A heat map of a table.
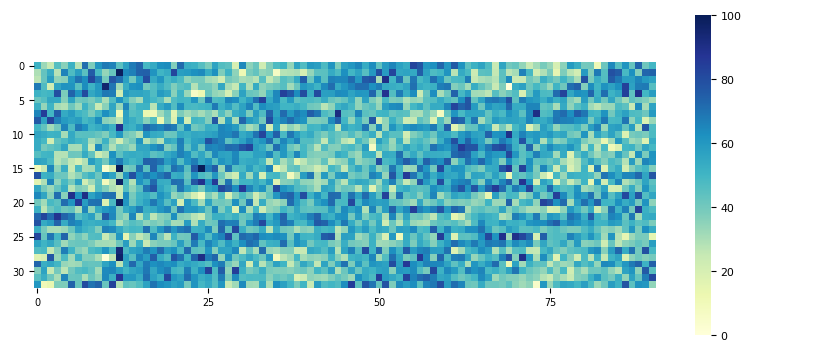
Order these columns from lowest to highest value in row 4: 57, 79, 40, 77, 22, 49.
22, 57, 40, 79, 49, 77
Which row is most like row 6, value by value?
13
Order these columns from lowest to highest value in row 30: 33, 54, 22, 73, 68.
73, 68, 33, 54, 22
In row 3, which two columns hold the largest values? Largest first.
10, 86
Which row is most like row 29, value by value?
16
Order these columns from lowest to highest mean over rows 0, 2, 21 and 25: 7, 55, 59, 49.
7, 49, 55, 59
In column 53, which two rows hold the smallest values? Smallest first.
25, 23
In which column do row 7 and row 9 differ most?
12
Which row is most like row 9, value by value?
27
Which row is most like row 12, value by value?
18
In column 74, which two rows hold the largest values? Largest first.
20, 25
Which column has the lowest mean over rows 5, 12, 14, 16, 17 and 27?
38
